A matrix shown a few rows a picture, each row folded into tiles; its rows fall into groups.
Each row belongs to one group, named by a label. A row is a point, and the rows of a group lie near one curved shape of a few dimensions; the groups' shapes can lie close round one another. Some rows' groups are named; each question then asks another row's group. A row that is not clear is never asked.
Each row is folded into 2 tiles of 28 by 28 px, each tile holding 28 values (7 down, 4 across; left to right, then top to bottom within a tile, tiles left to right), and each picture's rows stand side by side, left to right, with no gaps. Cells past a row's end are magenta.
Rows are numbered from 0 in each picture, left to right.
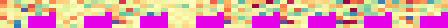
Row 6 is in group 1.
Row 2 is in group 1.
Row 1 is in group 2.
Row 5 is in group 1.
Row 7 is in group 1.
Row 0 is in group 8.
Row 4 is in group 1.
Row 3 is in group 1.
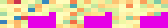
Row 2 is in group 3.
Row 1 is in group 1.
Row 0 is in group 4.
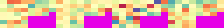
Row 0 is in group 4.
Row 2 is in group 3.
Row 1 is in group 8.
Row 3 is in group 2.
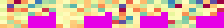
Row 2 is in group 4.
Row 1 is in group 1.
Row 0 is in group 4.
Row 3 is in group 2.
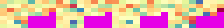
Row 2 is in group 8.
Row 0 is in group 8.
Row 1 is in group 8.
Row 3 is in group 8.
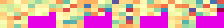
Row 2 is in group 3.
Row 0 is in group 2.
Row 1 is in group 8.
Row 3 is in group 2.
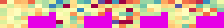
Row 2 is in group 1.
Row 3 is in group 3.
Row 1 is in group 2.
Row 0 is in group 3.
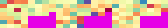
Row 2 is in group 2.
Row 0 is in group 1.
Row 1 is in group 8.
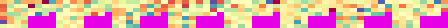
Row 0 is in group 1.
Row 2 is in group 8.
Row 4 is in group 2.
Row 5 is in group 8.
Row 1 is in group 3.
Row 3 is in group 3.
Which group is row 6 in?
3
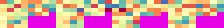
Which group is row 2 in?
8
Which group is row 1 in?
2
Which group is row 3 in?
8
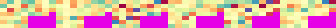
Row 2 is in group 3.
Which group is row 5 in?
2
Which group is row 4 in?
2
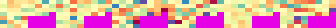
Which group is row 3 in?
1
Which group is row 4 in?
1
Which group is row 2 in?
8
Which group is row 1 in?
3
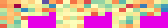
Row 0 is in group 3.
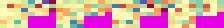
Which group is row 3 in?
8
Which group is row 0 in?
2
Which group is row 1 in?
8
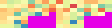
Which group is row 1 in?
8
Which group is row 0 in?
8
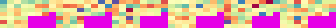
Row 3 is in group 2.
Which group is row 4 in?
1
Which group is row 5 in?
1
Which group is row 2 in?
3
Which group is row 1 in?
3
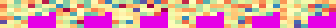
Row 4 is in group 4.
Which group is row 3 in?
1
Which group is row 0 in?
1
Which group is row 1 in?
8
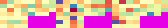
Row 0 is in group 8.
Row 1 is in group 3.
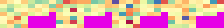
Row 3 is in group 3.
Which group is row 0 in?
2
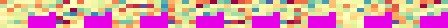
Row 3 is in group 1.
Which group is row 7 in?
1
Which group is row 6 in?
2
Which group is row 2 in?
8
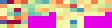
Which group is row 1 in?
8
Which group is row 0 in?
1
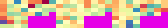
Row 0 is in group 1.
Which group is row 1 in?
1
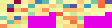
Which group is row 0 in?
4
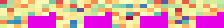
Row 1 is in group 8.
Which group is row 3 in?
4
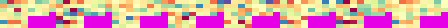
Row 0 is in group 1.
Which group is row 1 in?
1
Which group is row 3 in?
2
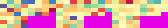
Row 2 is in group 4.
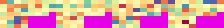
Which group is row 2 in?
3
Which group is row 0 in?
4
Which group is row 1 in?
2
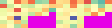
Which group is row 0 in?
3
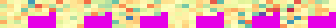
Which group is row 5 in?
4
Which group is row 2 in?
3
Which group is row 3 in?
1
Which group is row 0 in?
2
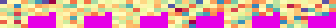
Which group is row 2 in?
1
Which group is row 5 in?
3
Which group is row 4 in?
8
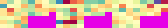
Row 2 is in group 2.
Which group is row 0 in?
8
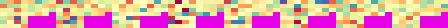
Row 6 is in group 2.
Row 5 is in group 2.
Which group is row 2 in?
4
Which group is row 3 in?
1
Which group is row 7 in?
2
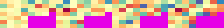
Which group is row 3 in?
8
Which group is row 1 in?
8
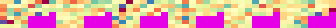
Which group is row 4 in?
2
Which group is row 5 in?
8
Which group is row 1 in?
4
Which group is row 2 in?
4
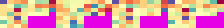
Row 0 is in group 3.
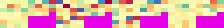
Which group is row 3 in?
1
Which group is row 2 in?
4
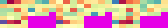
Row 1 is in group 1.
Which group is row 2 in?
1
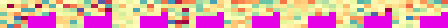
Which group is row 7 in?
3
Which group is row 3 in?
1
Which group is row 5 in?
3
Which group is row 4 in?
4
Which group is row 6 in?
8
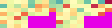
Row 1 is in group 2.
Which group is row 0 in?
2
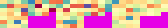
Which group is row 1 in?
8
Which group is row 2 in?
3
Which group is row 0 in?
2
